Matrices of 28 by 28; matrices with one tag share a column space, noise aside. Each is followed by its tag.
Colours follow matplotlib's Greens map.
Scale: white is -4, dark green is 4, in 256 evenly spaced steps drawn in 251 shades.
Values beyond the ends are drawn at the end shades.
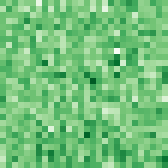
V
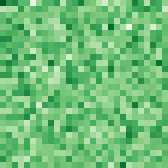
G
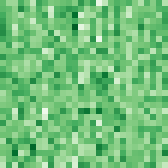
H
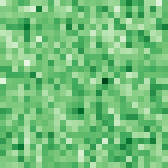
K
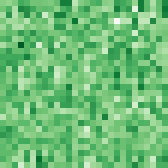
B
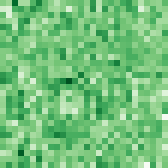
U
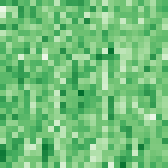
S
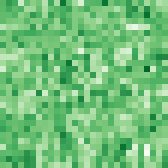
S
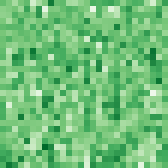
S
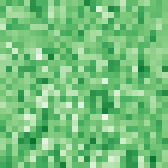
S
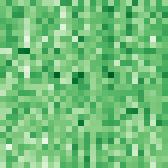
H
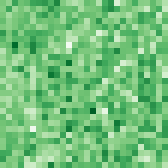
V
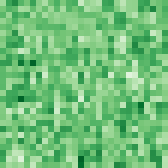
V
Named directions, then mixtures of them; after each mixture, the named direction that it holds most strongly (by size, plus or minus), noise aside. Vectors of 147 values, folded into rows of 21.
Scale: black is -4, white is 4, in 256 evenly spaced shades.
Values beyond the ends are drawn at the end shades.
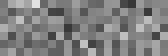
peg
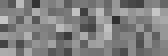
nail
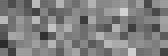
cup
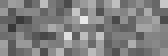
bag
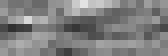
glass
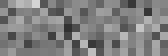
peg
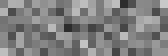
peg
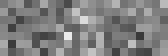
bag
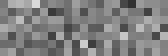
peg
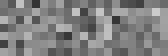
nail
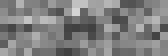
glass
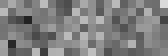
bag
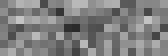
peg
